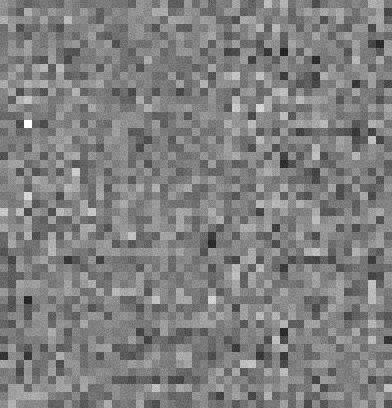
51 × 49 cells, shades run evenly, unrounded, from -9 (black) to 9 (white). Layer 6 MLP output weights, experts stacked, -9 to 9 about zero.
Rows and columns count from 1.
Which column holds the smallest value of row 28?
48
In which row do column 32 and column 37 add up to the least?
15
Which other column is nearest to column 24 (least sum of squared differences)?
20
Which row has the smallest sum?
33
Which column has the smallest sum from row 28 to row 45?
1
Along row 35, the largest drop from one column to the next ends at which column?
31
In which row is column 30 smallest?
44
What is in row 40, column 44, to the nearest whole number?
-4
